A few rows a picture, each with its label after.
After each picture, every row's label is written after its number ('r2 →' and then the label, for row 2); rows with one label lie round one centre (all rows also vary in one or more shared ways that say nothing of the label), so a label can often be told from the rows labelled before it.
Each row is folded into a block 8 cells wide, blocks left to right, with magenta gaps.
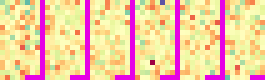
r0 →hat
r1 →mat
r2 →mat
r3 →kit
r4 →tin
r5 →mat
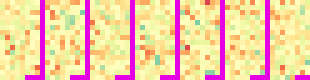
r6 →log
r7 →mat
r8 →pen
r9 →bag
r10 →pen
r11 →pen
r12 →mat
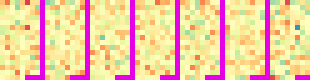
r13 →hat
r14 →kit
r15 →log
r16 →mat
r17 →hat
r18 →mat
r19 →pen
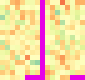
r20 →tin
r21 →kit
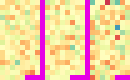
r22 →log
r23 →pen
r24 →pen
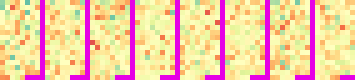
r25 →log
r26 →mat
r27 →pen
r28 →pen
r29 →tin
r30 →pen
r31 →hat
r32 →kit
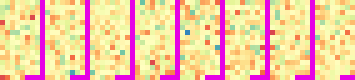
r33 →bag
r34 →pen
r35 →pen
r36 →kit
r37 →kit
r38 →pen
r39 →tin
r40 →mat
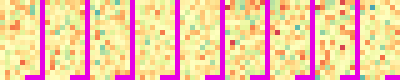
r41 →mat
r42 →bag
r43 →hat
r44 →log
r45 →log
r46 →pen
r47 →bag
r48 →tin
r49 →log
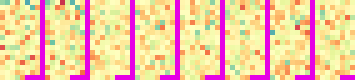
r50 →mat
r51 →pen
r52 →bag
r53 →log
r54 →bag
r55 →kit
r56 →mat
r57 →tin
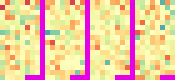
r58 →pen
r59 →hat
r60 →log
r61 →mat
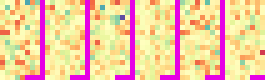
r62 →mat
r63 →tin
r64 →mat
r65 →log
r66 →tin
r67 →log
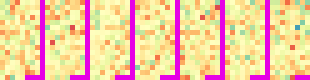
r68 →log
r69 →log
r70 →tin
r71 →log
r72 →log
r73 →bag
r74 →mat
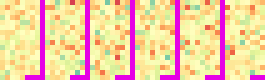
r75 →log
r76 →tin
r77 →tin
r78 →hat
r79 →tin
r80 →pen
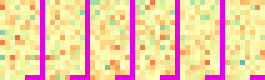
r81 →hat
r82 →mat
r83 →tin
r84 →pen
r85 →mat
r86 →log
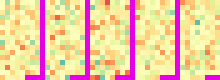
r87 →tin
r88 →log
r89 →kit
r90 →mat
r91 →bag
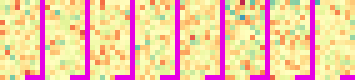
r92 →log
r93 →pen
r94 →bag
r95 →pen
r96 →pen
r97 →pen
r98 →pen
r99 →log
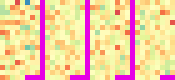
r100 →pen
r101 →mat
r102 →tin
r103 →tin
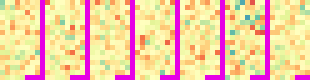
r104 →tin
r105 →kit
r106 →hat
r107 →pen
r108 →log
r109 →mat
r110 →mat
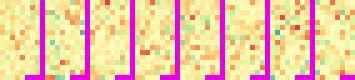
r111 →kit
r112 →hat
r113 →kit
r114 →pen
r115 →log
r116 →tin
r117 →tin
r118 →log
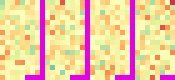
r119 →pen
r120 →pen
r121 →kit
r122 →kit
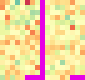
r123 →mat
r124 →log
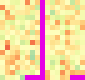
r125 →pen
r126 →kit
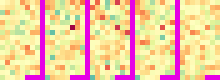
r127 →bag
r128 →kit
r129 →log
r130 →mat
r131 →log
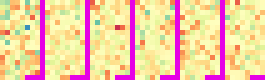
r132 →bag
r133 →kit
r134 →kit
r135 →kit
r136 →mat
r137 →bag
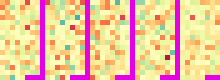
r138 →mat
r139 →kit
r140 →bag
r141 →tin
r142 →tin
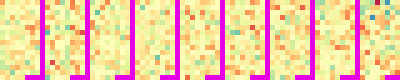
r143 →kit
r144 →bag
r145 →pen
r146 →bag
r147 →log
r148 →hat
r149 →log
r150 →tin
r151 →pen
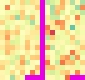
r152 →log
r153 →mat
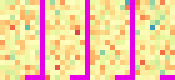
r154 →hat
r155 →kit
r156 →mat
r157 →bag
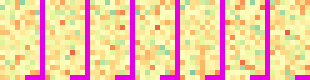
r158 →kit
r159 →bag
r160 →tin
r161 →pen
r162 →kit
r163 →pen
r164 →pen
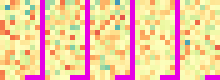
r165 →bag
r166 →pen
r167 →bag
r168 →pen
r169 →pen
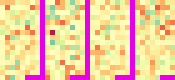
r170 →log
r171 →bag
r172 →bag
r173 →kit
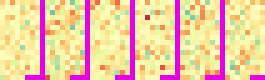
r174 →log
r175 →tin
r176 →mat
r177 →log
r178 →hat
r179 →kit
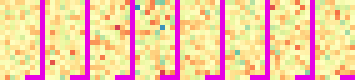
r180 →log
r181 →bag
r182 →hat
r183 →log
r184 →hat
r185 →log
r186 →tin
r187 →log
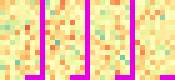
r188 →log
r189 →pen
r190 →hat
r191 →pen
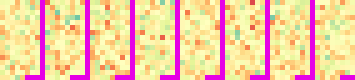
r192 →mat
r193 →kit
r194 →mat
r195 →mat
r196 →tin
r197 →hat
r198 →bag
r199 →log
